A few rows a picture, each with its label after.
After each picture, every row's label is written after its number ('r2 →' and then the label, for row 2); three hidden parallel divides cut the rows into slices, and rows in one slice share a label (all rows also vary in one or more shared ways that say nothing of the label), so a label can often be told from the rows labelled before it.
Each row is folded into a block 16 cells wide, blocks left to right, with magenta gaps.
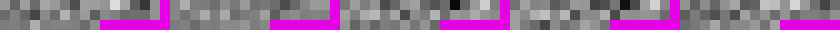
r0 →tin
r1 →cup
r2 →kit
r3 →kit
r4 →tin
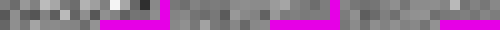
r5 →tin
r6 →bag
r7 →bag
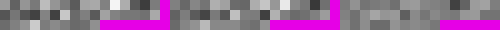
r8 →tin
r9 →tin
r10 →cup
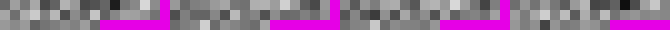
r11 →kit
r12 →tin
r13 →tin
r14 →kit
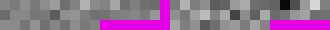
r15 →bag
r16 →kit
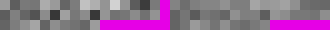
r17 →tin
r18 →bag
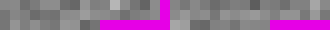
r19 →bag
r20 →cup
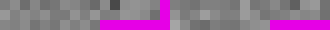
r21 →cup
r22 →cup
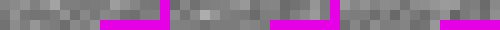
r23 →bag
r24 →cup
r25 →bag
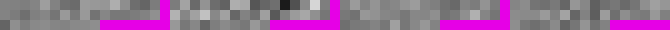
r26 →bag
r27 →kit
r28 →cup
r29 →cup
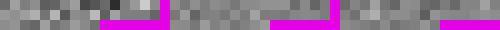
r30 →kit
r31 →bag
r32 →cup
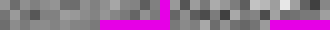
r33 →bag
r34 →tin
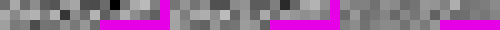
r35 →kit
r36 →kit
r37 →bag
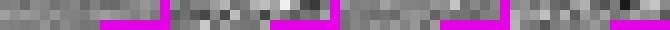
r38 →cup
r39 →tin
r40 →bag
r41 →kit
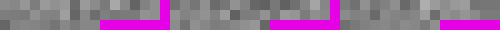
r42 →bag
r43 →cup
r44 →bag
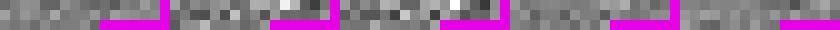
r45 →cup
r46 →tin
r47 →tin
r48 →bag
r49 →cup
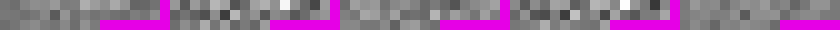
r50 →bag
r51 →tin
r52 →cup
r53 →tin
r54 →cup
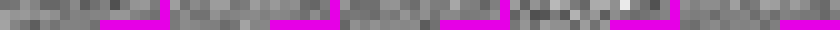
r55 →cup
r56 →bag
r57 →bag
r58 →tin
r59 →bag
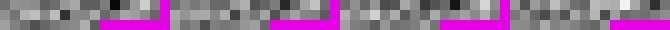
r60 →kit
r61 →kit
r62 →kit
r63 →tin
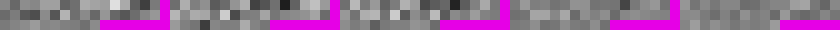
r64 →tin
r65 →kit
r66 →kit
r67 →cup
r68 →bag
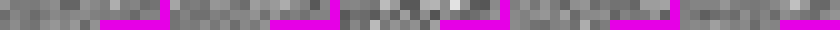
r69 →bag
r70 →bag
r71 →tin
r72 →cup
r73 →bag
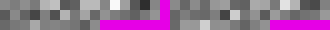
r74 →tin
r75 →tin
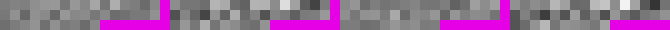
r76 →bag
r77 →tin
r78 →cup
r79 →tin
